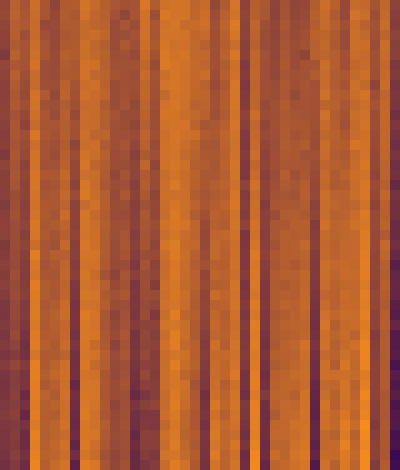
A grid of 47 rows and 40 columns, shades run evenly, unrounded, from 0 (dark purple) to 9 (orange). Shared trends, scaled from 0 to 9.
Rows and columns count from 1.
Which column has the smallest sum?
40
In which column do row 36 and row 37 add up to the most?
37
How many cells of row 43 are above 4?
27
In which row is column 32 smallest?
47
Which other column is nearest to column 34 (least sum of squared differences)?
23
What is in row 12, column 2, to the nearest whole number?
5
